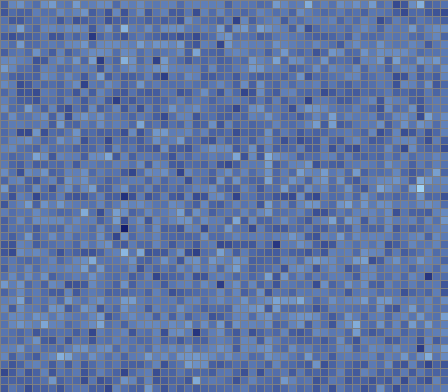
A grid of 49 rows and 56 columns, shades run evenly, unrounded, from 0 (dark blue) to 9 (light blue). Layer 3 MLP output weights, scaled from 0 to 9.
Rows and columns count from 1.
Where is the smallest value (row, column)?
29, 16
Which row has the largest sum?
38
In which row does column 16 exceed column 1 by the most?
32
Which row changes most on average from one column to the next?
8
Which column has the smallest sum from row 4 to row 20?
39
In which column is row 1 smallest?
50
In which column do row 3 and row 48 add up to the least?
30
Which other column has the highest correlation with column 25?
12
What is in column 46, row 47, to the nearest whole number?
5
